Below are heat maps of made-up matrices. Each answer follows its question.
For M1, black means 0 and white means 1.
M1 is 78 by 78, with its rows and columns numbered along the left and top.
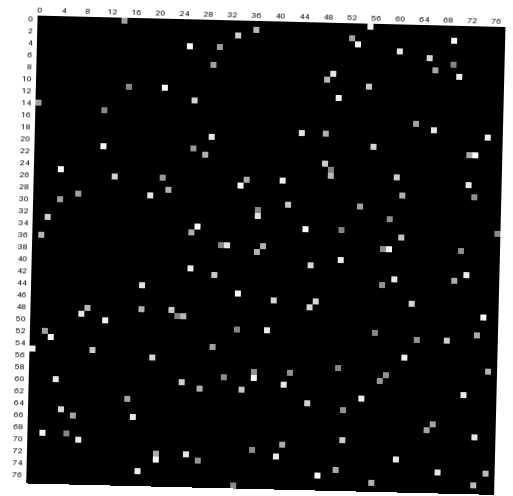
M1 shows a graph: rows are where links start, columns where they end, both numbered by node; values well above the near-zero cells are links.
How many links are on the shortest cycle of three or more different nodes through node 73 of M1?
5
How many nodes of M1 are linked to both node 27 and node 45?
1
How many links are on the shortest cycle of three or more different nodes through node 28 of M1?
5
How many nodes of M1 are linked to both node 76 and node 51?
2
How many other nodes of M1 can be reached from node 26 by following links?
11
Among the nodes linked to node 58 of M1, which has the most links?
node 37
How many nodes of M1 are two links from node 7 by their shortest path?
3
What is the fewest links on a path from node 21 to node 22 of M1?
3
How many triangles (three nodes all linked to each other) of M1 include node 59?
2
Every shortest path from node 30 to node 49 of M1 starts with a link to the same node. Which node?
node 4
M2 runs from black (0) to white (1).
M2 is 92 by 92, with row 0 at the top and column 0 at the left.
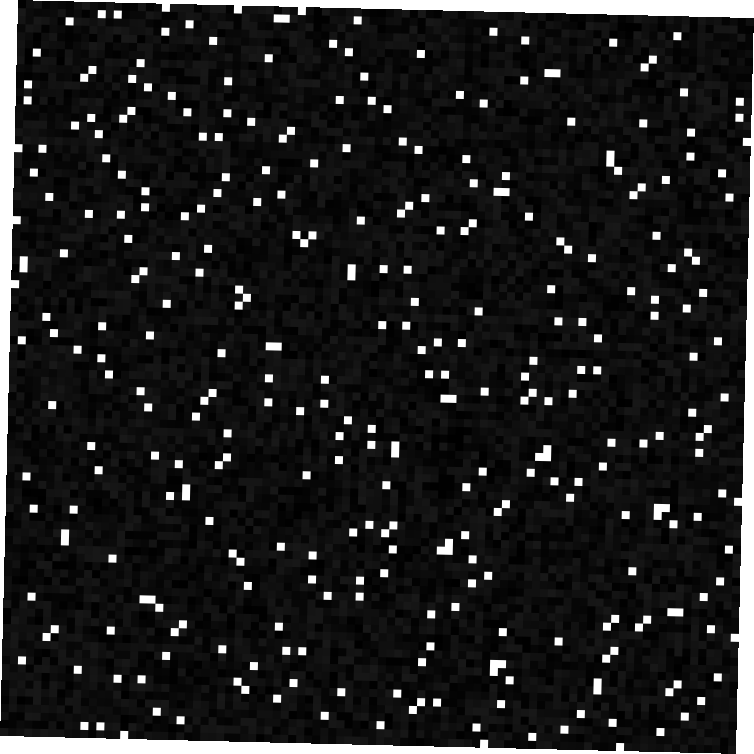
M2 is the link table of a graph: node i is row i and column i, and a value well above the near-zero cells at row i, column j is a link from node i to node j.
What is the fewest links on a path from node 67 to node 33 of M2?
3
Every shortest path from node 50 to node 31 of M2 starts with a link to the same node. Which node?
node 36
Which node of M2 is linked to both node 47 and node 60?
node 70
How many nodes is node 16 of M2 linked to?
5
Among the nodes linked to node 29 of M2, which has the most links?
node 84
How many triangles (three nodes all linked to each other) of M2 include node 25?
3
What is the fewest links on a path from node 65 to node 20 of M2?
5
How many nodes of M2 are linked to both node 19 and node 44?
1
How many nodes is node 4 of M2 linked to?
2
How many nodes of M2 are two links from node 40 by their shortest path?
4
